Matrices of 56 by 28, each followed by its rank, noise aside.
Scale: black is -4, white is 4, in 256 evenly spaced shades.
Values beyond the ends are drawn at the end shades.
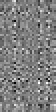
four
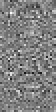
five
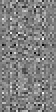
five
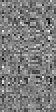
five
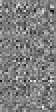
four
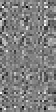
three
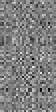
three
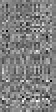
four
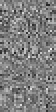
six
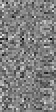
six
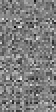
five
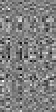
four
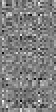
five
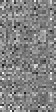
six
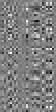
three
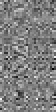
five
